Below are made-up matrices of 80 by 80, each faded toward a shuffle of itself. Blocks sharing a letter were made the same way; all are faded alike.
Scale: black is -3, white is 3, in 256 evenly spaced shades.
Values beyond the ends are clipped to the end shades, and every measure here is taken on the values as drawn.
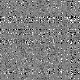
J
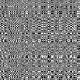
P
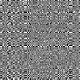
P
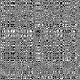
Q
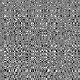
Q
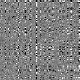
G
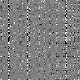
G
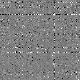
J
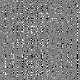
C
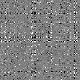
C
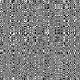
Q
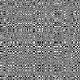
P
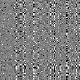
G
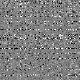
J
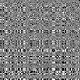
P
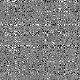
J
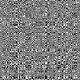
Q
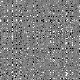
C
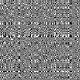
P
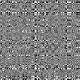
P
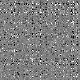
J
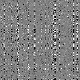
G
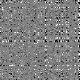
C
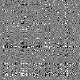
C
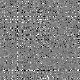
J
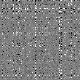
C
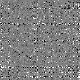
J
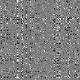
C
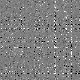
J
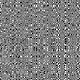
Q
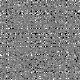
J
